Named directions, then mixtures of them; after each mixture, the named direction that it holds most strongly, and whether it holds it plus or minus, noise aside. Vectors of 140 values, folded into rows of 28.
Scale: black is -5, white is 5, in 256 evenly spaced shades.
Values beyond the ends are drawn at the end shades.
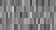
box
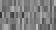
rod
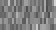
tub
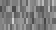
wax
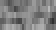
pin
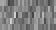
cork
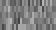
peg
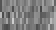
rod, minus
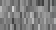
wax, minus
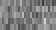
wax, minus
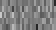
rod, minus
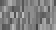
rod, minus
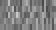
tub, plus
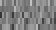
rod, plus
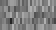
cork, minus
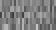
rod, plus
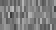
rod, plus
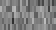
wax, minus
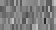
tub, plus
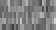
pin, minus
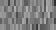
tub, minus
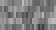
pin, minus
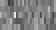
cork, plus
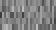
rod, plus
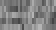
pin, plus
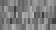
cork, minus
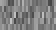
cork, plus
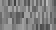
tub, minus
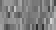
pin, minus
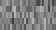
wax, minus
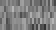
box, plus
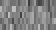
wax, minus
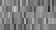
wax, minus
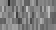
tub, minus
